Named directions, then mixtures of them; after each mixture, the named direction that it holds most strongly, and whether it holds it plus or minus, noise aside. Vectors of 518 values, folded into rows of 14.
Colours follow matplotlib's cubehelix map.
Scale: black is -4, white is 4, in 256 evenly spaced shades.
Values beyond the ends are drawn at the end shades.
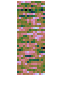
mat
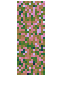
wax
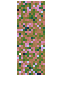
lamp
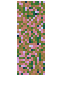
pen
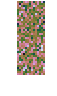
wax, minus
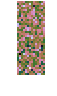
lamp, minus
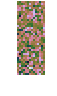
lamp, minus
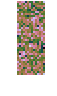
pen, plus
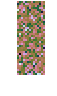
lamp, minus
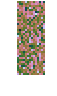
pen, minus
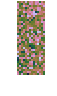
pen, minus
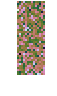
lamp, minus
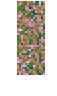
pen, plus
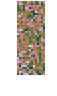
pen, plus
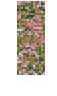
lamp, plus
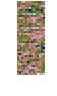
mat, plus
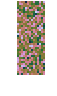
pen, plus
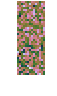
lamp, minus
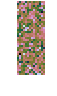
lamp, minus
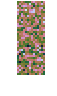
wax, plus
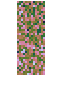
wax, minus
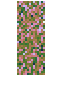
wax, plus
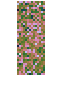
lamp, plus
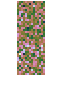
wax, minus
